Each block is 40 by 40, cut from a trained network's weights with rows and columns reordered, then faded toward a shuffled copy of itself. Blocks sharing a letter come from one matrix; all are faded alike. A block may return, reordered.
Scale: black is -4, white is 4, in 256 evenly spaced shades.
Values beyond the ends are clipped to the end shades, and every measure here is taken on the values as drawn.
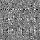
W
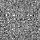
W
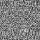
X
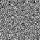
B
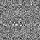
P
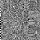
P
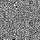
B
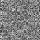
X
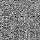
B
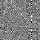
P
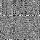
W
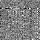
W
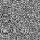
X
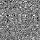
W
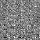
W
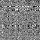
W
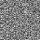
X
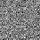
B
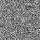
B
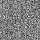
B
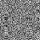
X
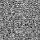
B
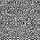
P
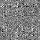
W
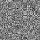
X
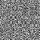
X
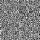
X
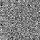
B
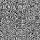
B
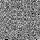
B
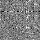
W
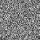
X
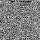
W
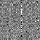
P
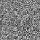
X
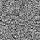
B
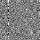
P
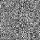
X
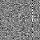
P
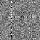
P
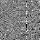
P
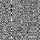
P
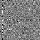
P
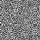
X
